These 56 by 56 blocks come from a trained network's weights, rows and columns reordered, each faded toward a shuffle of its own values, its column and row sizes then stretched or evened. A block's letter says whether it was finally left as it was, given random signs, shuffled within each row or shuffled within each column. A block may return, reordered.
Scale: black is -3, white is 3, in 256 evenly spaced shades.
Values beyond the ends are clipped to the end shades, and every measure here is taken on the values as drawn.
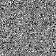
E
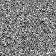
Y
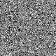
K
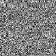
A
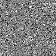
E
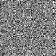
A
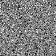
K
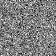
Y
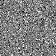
K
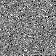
Y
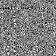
E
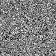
Y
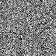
K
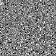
E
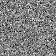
Y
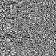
A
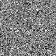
E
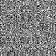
A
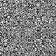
A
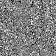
K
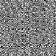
A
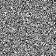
E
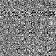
A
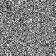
A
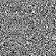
A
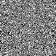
E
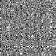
A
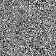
E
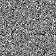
E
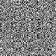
A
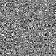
A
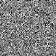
A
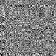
A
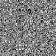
A
